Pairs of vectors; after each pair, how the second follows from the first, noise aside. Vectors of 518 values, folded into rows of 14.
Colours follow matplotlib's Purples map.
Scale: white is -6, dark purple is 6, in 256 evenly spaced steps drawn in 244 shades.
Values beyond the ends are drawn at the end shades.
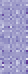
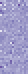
wrapped around, negated, partly zeroed.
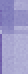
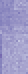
shrunk.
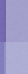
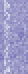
wrapped around, negated, partly zeroed.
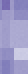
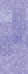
wrapped around, shrunk.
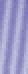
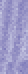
wrapped around, shrunk.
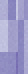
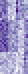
negated, scaled up.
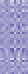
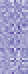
copied.
